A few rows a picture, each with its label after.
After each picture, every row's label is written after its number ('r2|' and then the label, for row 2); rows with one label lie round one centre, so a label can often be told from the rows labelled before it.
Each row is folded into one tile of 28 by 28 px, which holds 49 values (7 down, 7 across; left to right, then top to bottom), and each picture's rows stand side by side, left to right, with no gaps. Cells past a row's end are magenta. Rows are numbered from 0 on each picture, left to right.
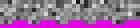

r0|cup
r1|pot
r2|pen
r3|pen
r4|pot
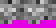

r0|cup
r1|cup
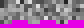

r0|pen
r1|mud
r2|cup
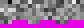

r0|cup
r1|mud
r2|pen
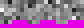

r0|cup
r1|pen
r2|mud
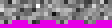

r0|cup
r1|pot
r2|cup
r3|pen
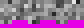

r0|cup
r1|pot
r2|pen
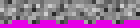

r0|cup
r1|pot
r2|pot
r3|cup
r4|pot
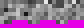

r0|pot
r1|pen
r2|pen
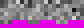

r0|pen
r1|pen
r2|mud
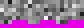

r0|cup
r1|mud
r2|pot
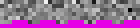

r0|mud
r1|pen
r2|pen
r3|cup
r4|mud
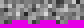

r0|pot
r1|pot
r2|pen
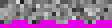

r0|pen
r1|pot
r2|mud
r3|cup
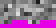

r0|pot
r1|cup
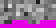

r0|pot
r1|cup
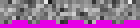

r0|cup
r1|pen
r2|pot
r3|cup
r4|pen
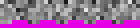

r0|mud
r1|pen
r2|cup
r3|cup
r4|pen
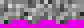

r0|pot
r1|pen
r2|pot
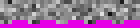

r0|cup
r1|pot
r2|mud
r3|pot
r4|cup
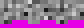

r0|pot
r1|mud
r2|pot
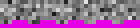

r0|cup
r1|pot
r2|cup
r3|mud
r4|mud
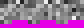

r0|pen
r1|pen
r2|mud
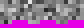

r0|cup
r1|mud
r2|cup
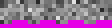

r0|pen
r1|cup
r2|pen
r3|mud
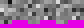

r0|cup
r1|mud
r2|mud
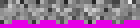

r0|pen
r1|cup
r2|cup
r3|cup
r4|pen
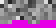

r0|mud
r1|pen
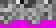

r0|pen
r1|pen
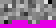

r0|pot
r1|pen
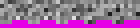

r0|mud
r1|mud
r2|mud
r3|pot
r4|pot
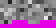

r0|cup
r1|mud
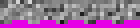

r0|pen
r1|mud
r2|pot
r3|pot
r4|pot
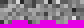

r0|pen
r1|pen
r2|mud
